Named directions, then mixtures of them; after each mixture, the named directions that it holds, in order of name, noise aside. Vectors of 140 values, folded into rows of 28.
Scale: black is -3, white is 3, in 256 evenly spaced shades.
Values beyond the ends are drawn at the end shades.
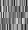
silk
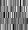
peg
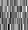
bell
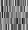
silk.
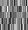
bell, silk.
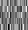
bell.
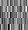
bell.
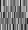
peg, silk.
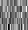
bell.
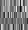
bell, peg.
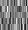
bell, silk.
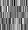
bell, silk.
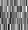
bell.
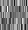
bell, silk.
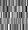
bell.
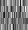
peg.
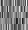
silk.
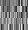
bell, peg.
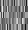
silk.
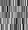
bell, silk.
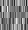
bell, silk.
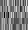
peg, silk.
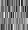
peg.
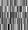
bell.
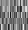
bell, peg.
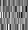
bell, silk.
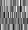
bell, peg.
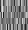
peg, silk.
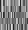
peg, silk.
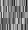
silk.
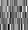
bell.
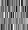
peg.
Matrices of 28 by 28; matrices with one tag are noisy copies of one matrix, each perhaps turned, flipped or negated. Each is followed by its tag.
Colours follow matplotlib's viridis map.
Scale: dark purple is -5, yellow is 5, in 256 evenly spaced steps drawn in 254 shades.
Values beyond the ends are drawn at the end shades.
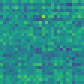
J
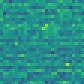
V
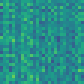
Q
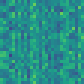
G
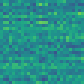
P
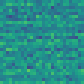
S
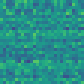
G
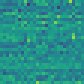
P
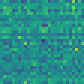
Q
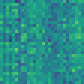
J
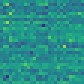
P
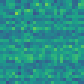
G
